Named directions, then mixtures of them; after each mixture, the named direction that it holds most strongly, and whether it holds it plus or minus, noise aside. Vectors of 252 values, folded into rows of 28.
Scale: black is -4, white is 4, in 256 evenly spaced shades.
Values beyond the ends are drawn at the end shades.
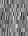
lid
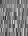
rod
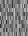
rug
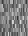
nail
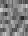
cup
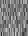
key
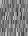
rod, minus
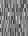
rug, minus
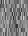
lid, minus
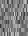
lid, plus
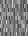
rug, minus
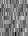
key, minus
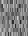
nail, minus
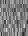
key, plus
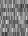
rug, minus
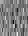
rod, minus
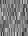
key, plus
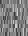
rod, plus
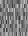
rug, plus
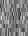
lid, minus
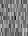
key, minus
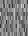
rug, plus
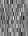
lid, plus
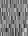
key, minus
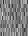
key, plus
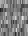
cup, minus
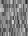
nail, plus
